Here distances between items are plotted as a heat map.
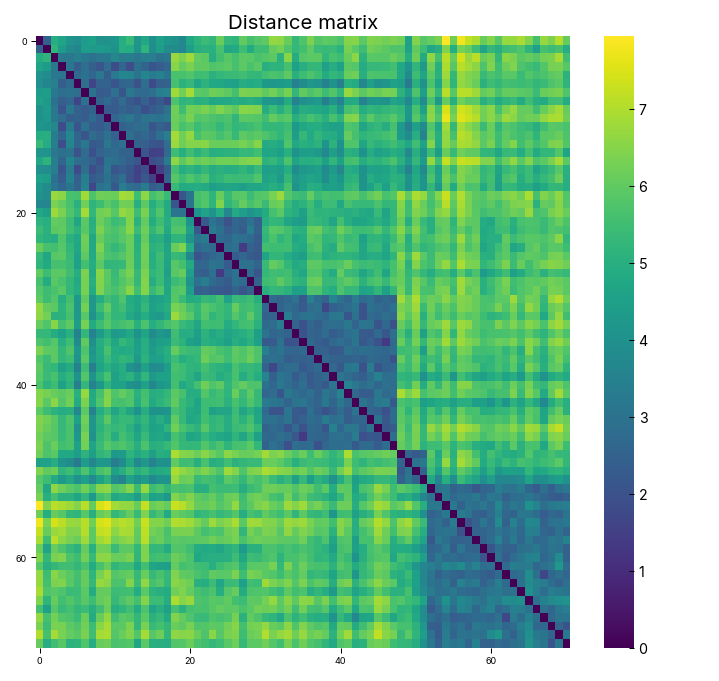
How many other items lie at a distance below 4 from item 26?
8
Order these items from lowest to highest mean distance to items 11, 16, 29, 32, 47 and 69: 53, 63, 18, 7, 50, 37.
7, 37, 53, 63, 50, 18
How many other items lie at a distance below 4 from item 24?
8
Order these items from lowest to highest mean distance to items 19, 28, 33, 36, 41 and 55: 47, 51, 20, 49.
47, 20, 51, 49
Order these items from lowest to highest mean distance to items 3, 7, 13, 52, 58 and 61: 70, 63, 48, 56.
70, 63, 56, 48
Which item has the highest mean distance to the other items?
18
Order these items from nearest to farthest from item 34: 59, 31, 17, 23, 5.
31, 5, 17, 23, 59
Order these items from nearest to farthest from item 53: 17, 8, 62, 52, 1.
62, 52, 17, 1, 8
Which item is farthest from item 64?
0
